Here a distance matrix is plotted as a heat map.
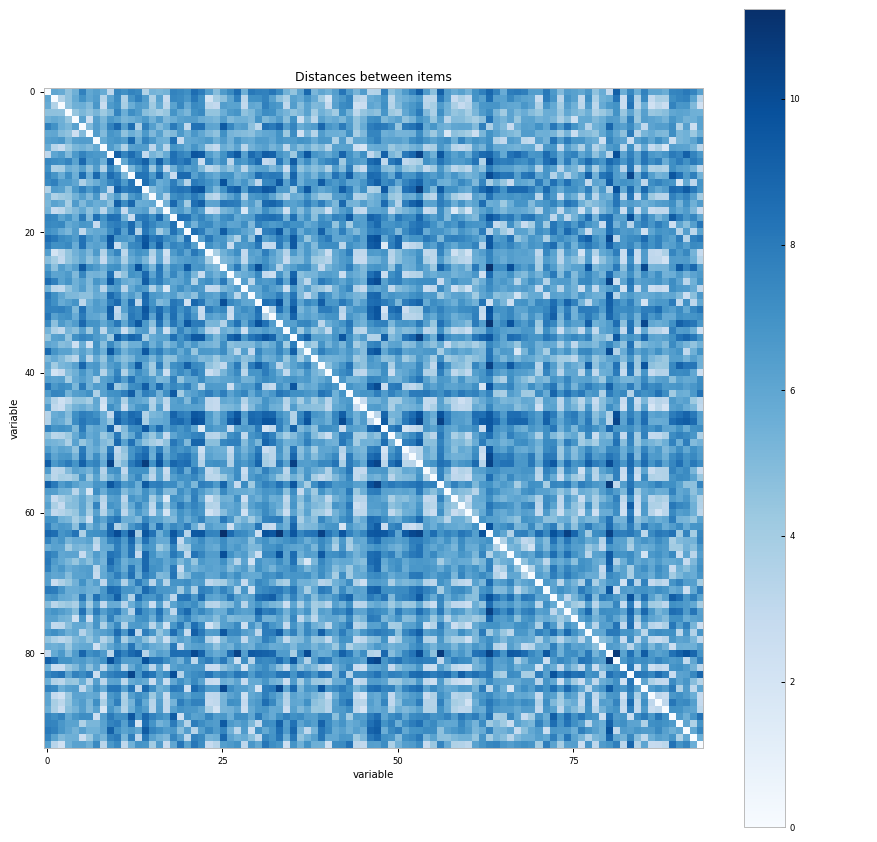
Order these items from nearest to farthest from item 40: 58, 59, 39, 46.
58, 59, 39, 46
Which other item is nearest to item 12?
18
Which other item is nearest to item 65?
69
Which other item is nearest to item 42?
62
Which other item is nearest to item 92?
5
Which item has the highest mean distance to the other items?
63
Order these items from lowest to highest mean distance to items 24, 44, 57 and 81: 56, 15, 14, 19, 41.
15, 56, 41, 19, 14
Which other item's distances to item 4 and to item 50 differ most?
75
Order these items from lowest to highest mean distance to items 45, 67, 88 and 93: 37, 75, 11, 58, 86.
86, 11, 58, 37, 75
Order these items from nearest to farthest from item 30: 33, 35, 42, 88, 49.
88, 49, 42, 35, 33
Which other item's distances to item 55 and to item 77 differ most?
39
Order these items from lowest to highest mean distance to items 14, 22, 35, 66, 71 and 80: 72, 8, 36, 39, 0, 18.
0, 8, 36, 39, 72, 18
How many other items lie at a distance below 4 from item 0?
5
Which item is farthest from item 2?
83
